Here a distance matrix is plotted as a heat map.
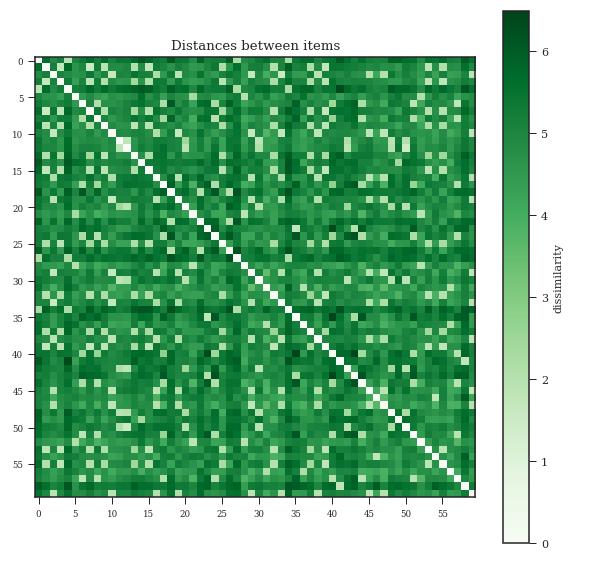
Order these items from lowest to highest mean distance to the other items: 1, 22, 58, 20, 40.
1, 20, 40, 22, 58
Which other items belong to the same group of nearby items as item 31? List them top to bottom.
36, 56
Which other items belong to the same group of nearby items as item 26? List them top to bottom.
18, 22
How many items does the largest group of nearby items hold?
12
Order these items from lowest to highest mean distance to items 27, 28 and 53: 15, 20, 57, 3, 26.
3, 15, 57, 20, 26
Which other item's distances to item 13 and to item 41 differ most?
58
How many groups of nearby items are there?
12
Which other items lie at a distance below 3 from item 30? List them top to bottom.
11, 12, 20, 42, 48, 50
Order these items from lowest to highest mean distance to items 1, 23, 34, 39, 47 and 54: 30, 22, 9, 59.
9, 59, 30, 22
